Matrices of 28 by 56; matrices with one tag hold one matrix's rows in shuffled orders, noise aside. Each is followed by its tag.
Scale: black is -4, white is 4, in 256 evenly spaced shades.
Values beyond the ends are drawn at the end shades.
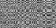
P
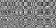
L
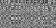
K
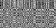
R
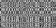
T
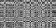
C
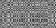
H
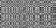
T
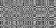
R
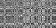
C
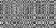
R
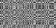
R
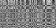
P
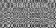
H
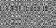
K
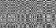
P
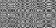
P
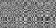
L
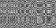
P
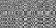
L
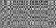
H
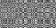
L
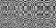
L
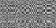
P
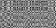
H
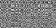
K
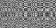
L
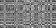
C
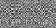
K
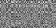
K
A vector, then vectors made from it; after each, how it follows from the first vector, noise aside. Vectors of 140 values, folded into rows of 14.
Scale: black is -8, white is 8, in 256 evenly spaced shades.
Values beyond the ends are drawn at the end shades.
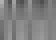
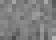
reversed, partly zeroed.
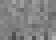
reversed, partly zeroed.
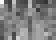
scaled up.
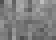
negated.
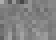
partly zeroed.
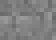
wrapped around, negated, shrunk.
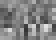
wrapped around, negated, scaled up.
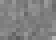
reversed, partly zeroed.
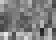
wrapped around, negated, scaled up.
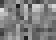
wrapped around, negated, scaled up.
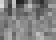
scaled up.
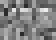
wrapped around, negated, scaled up.
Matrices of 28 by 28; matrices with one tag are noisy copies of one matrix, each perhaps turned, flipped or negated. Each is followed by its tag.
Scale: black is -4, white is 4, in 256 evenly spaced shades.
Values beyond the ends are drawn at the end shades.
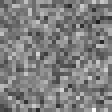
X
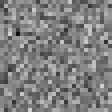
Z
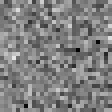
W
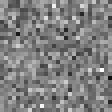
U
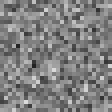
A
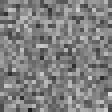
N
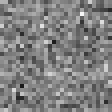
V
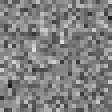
A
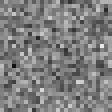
U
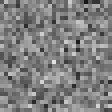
Z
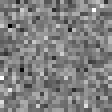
U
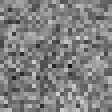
X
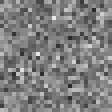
U
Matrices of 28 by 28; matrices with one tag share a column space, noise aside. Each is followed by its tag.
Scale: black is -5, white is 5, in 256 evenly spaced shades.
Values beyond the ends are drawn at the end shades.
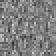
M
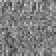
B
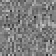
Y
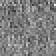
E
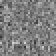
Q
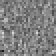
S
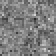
S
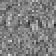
Y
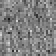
S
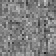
M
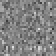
Q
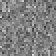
B
